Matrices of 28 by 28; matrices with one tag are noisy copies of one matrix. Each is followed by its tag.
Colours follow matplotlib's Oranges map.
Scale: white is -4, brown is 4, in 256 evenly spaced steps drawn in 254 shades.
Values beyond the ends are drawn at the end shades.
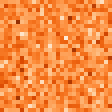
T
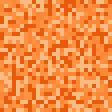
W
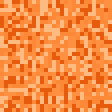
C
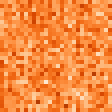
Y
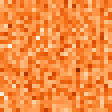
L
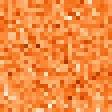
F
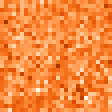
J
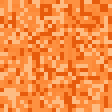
F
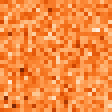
W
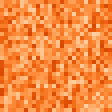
J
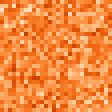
W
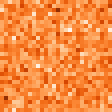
T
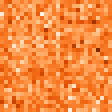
J
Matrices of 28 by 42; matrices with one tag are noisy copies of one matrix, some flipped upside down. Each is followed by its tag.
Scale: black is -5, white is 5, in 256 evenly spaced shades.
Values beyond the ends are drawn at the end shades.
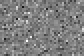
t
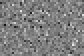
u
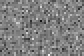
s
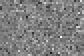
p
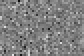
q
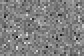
t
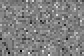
s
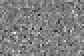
u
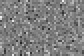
q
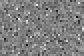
t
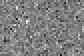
t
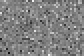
s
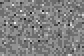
u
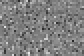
q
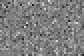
s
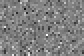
q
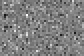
t
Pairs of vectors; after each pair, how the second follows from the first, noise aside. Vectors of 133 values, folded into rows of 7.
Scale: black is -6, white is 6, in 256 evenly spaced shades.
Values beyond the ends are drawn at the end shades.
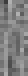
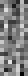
reversed, scaled up.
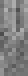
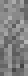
reversed, negated.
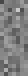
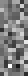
reversed, scaled up.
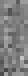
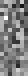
reversed, scaled up.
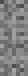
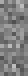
sign-scrambled.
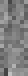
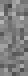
shuffled.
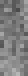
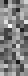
wrapped around, scaled up.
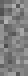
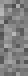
negated.
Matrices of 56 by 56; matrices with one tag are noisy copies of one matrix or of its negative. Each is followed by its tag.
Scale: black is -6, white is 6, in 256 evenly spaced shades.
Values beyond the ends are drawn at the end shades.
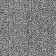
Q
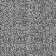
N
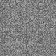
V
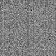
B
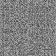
B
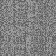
N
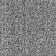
V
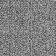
Q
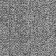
Q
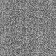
V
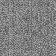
Q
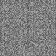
B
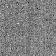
N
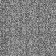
V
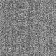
N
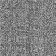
N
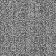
N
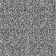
B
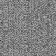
Q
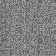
V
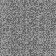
V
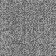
V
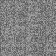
N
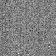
V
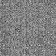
V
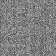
N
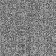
N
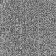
V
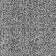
V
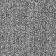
N
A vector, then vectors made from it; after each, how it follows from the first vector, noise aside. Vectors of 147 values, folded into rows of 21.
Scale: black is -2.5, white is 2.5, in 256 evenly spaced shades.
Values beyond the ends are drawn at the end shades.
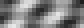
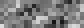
reversed, negated, partly zeroed.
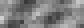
negated, shrunk.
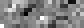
reversed, negated, partly zeroed.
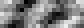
negated.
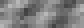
reversed, negated, shrunk.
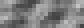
negated, shrunk.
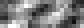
copied.
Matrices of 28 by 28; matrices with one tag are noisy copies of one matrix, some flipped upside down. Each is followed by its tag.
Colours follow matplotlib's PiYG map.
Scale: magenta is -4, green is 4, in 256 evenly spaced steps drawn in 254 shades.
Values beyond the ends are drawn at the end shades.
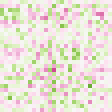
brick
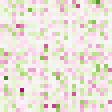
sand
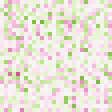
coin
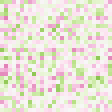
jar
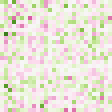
sand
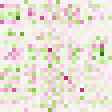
brick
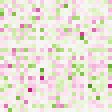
jar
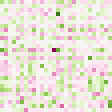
jar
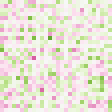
jar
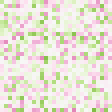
sand
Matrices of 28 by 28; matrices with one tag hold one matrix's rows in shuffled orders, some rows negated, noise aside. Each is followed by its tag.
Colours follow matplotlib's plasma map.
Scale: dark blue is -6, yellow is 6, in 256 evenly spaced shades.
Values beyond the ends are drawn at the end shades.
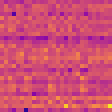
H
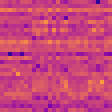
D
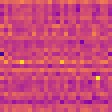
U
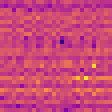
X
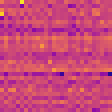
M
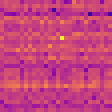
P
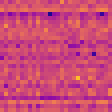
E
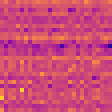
M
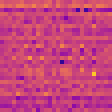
X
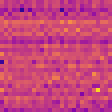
U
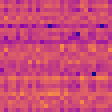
E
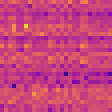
H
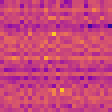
P
